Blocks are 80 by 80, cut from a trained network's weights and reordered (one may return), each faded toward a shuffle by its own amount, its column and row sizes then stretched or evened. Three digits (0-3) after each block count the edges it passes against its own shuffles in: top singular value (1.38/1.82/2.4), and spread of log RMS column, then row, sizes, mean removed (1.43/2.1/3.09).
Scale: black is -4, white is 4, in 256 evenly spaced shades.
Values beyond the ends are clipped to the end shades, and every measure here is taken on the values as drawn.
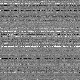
3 0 3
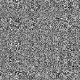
1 2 2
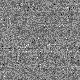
0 0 1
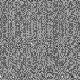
3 0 1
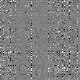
1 3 2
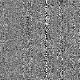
1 3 0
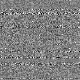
0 1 3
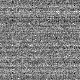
2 1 1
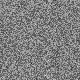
0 0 0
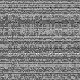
3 0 2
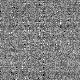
1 2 0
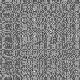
3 0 0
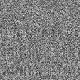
2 0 1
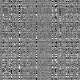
3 3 0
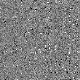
0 2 1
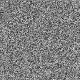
1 0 1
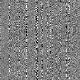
2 3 0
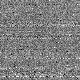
1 0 2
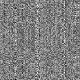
2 2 0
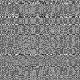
3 0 3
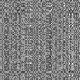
3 2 1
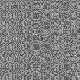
3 0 0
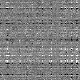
3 2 2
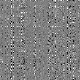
2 3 1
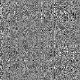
0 3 2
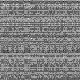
3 0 1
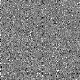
2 1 0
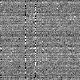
2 2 0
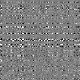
3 2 3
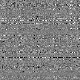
1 1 3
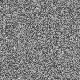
1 0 0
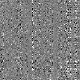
2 3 1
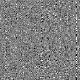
2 2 1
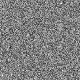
1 0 1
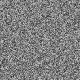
1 0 0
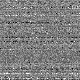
2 1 2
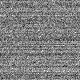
2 0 0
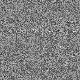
0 1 2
